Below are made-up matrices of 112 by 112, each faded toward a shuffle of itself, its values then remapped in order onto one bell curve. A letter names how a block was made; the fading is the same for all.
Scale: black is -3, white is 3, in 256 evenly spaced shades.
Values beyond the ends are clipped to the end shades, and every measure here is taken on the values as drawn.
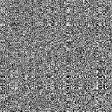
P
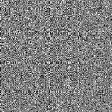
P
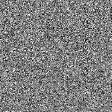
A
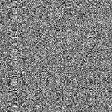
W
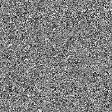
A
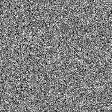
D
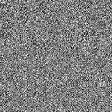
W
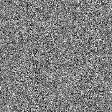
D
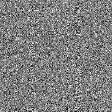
A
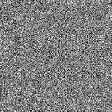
W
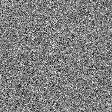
D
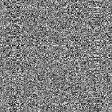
P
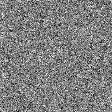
D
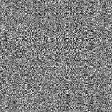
P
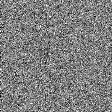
D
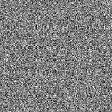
W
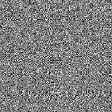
P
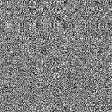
W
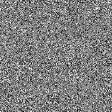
A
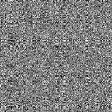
P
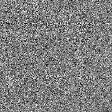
A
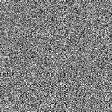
W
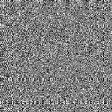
P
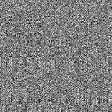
W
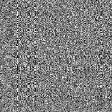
P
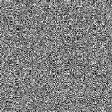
W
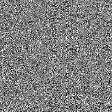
A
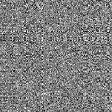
P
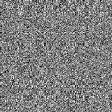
W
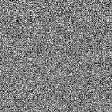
W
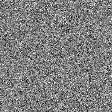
D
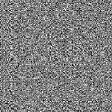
P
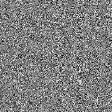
A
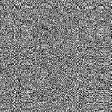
P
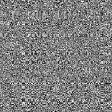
P
